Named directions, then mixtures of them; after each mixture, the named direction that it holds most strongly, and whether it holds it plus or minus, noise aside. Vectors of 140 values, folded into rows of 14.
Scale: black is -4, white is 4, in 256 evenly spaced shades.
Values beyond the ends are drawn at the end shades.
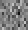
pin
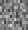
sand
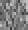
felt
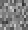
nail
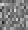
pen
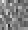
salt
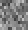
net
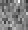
net, plus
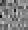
salt, minus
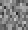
net, minus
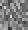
net, plus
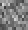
net, minus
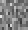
salt, plus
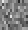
salt, plus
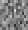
nail, minus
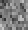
net, plus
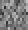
felt, plus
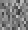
pin, plus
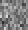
nail, plus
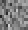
salt, minus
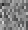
pen, minus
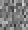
nail, minus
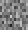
sand, minus
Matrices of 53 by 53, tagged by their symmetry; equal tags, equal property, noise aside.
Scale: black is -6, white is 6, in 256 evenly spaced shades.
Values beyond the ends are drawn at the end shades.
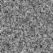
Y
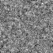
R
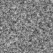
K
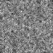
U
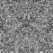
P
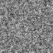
K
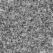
U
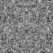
P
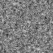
U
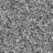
R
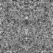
P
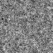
K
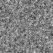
R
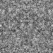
P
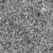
Y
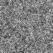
Y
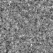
R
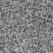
R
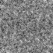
U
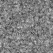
K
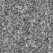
U
